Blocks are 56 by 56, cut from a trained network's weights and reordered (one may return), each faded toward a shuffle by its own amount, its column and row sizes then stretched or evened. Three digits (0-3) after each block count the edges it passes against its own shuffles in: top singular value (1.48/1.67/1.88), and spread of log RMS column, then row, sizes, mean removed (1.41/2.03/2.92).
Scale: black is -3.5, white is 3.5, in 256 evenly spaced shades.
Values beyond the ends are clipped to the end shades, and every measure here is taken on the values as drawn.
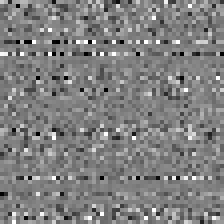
0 0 3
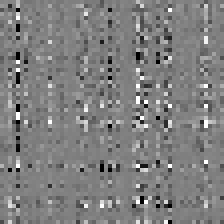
1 3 2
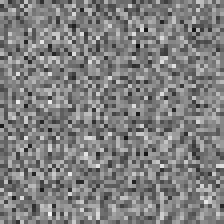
2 1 0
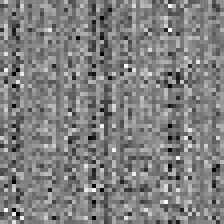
3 3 1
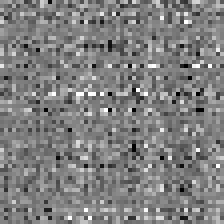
1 1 3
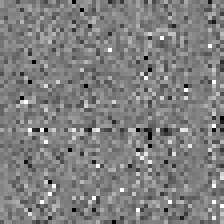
0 2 0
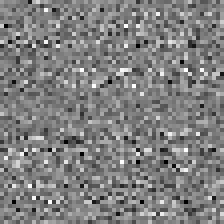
0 0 2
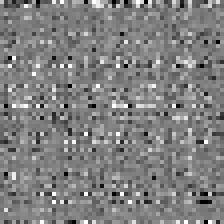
1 1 3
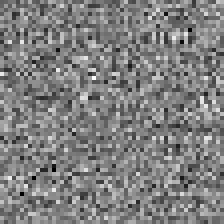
2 0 1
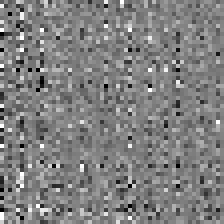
1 3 1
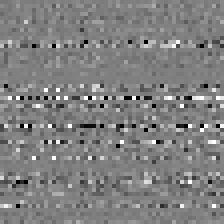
1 0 3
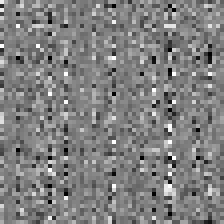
1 3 1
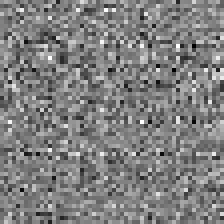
2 1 2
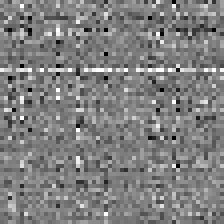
2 2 2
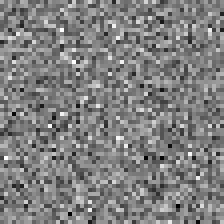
0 0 0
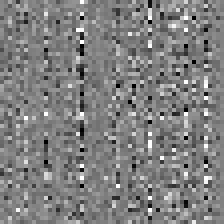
1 3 0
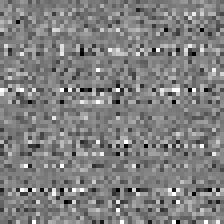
1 1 3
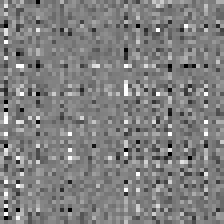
2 3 2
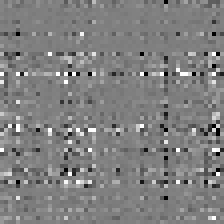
1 2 3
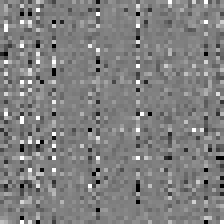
1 3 1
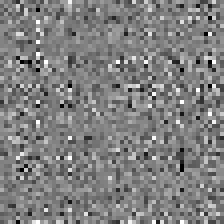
0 2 2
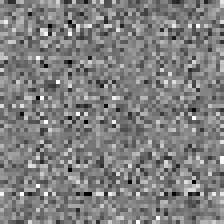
1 1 2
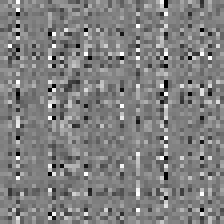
3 3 2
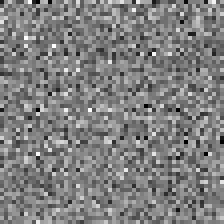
1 1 1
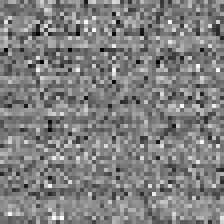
1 1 1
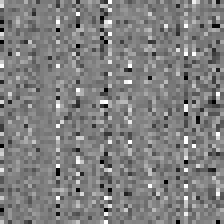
0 3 0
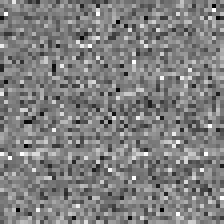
0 0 0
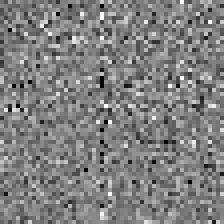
0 1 1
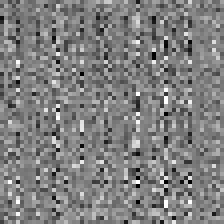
3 3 0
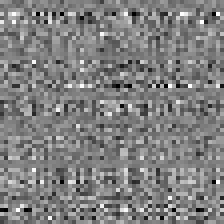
3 0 3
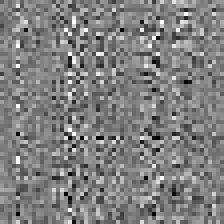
3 3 1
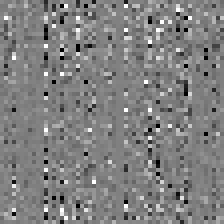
0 3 1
